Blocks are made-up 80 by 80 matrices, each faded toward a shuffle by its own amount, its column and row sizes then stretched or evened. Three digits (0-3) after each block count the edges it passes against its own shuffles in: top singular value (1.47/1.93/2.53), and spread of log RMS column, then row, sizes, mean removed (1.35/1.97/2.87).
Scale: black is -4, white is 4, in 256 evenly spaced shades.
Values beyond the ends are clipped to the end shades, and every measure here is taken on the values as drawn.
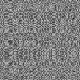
3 0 2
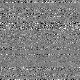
0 0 3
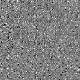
2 1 0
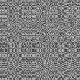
3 1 2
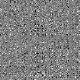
0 3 2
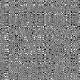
3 2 3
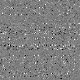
1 1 2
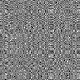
3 2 0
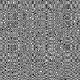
3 2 0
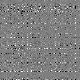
2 2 3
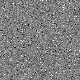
0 1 0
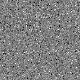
0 1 1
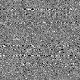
2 0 2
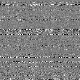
1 0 3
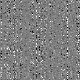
2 3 0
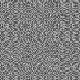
3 1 0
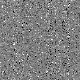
0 2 0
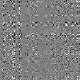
2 3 2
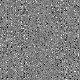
1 2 0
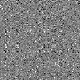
2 1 0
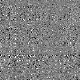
1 2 2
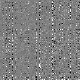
0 3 2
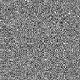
2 1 1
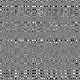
3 2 3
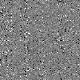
1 2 1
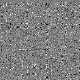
0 2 2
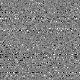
2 0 2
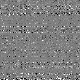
2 1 3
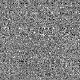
1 1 2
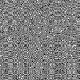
3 0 1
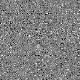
1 1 2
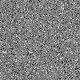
0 0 0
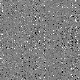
0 2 1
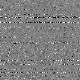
1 0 3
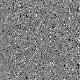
0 2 0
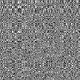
3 2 2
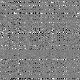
2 2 3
